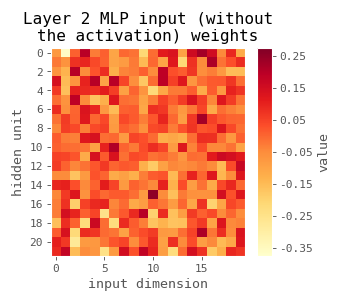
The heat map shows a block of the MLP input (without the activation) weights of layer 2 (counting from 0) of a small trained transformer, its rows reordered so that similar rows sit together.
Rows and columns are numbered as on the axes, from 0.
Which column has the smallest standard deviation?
8
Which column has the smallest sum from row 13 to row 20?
12
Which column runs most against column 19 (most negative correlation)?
11
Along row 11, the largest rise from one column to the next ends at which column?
4
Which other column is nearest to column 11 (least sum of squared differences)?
13
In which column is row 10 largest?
6
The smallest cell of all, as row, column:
0, 1
